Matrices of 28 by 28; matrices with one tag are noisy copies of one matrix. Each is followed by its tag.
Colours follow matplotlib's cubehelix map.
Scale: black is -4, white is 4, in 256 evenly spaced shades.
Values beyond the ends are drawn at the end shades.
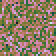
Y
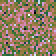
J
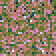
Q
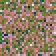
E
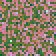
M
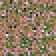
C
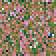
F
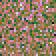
M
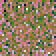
Q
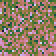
Q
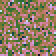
E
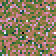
E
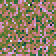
M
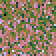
Q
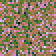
F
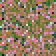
Y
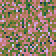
F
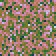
M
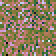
J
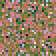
F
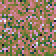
F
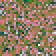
E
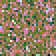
M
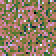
J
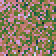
J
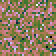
Y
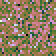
F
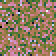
M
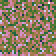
Q
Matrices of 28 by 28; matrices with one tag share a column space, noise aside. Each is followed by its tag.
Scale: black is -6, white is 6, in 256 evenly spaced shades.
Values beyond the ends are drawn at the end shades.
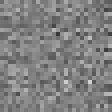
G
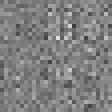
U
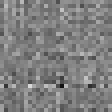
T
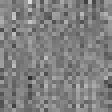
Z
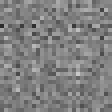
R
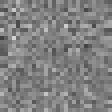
R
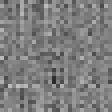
T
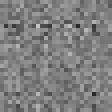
R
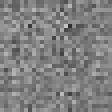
R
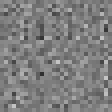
U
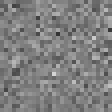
G
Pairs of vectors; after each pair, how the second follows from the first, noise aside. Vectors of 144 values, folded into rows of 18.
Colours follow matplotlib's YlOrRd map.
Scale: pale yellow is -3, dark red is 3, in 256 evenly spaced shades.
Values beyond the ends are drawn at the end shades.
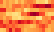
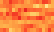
negated, shrunk.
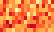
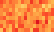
reversed, negated, shrunk.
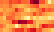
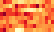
reversed, negated.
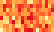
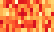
reversed.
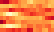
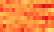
reversed, negated, shrunk.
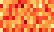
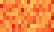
reversed, negated, shrunk.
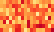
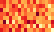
sign-scrambled.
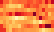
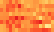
negated, shrunk.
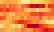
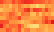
negated, shrunk.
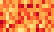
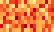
reversed.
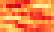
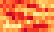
reversed.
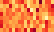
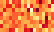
sign-scrambled.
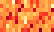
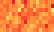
negated, shrunk.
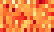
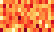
reversed, negated.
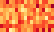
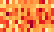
reversed, negated.
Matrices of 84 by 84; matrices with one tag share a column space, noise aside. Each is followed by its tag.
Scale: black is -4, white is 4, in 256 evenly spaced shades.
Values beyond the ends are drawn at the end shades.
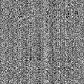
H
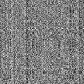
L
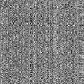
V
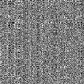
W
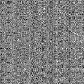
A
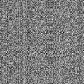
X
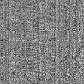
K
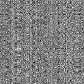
A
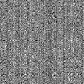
K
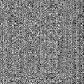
V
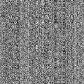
W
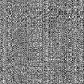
H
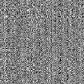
H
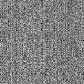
K
